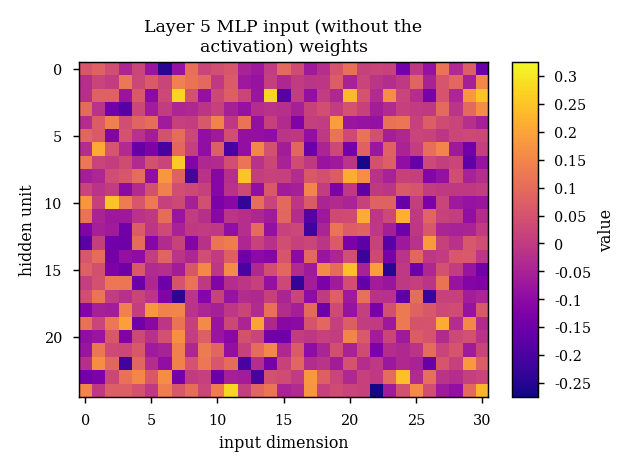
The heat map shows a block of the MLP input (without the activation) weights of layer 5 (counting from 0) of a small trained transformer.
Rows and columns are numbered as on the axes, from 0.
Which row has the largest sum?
24
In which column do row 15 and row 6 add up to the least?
12
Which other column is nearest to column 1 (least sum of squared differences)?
27
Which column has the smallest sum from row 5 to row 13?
29
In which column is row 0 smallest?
6
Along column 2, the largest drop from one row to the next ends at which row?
11
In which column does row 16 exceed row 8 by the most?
8
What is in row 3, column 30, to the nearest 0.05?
0.15
